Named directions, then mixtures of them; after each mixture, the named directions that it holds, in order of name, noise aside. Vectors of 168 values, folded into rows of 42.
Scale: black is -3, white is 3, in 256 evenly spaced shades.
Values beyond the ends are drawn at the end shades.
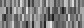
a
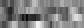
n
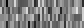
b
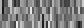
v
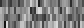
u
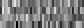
n, v.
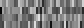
b, u.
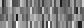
b, v.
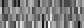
u, v.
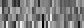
u, v.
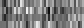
a, n, v.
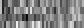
n, v.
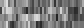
b, n.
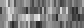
b, n.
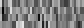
v.
